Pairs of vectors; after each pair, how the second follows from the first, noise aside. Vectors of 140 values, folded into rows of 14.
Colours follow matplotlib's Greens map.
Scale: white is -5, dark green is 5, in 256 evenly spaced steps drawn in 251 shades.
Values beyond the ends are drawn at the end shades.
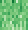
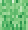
negated.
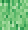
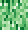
scaled up.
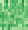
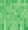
reversed, negated, shrunk.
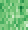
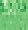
wrapped around, negated, partly zeroed.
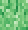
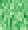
reversed.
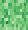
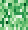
scaled up.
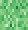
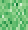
reversed.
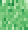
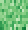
reversed, negated.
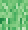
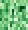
wrapped around, scaled up.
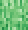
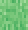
reversed, negated, shrunk.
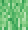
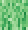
negated.
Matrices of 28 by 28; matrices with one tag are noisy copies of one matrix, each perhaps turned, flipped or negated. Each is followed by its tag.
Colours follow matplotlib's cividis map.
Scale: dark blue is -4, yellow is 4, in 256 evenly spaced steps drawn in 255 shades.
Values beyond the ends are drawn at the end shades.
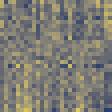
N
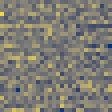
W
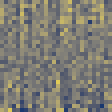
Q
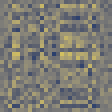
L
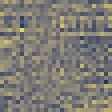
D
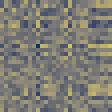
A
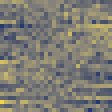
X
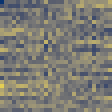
N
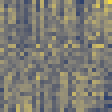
N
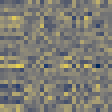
A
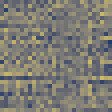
D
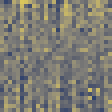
Q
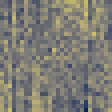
X
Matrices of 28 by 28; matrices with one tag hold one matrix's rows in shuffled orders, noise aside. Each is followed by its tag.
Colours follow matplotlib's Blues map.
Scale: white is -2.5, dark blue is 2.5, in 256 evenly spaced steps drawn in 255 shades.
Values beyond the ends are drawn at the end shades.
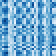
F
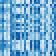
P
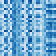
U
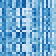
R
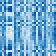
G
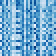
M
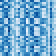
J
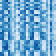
J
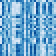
M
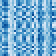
F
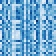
M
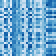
U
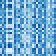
G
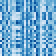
M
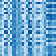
U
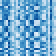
J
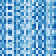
G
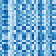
F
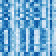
J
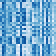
R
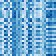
U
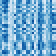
F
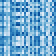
P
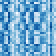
J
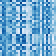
R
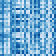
P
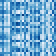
P
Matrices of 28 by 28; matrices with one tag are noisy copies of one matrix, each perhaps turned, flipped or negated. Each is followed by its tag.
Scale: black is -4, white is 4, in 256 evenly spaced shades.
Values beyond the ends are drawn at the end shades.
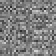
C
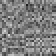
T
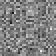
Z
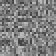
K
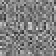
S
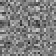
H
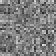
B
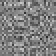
C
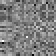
B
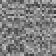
T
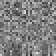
B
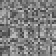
K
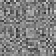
Z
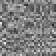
T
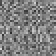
S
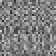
S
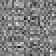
C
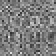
C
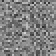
S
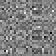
C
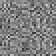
Z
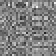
C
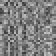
T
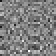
H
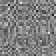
Z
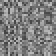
T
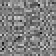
C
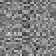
S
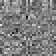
B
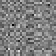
S
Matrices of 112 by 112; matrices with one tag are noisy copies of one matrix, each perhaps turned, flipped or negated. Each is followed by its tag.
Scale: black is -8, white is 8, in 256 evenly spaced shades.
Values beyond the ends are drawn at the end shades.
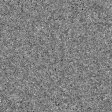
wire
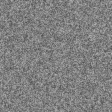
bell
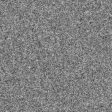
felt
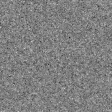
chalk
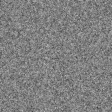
chalk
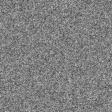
wire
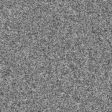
felt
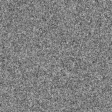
felt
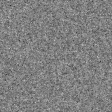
felt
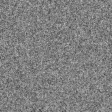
bell
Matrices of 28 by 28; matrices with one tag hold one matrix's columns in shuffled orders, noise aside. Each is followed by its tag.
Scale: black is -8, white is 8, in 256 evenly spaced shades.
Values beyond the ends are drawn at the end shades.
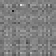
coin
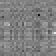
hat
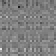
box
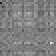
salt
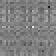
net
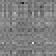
salt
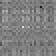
net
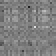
net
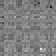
box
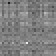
salt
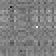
net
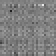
coin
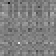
salt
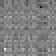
box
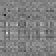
hat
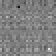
box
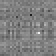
hat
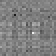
hat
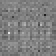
hat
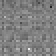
box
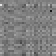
coin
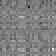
box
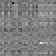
salt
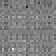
box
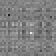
hat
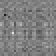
hat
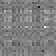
net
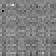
coin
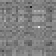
net
